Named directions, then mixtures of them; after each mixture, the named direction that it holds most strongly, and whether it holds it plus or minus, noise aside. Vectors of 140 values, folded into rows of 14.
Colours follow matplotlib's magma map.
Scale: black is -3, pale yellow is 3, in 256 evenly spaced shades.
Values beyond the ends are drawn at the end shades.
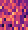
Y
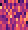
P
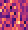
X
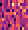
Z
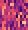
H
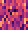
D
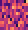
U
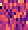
P, minus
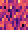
D, plus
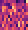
U, plus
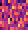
U, plus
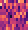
P, minus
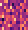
Z, minus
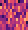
P, plus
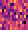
H, minus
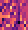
X, minus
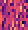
H, minus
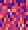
D, minus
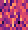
X, minus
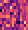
X, minus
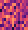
X, minus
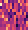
P, minus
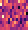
P, minus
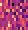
Z, minus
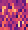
H, plus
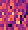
Y, plus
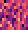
X, plus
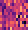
H, minus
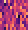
H, minus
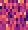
P, minus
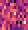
H, plus
